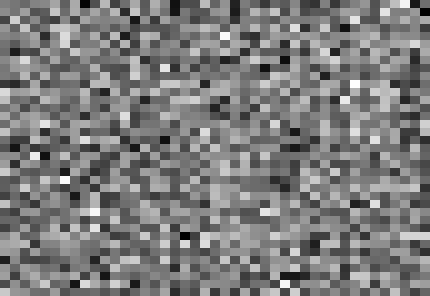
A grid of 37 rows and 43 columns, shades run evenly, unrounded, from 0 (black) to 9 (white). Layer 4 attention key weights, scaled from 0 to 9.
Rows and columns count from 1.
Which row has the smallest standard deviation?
28
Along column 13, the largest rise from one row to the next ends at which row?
6
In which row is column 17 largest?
9
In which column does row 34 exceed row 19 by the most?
30
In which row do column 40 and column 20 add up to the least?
22
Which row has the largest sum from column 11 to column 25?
24
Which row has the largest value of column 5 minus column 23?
13
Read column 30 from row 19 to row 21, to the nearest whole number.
1 4 2
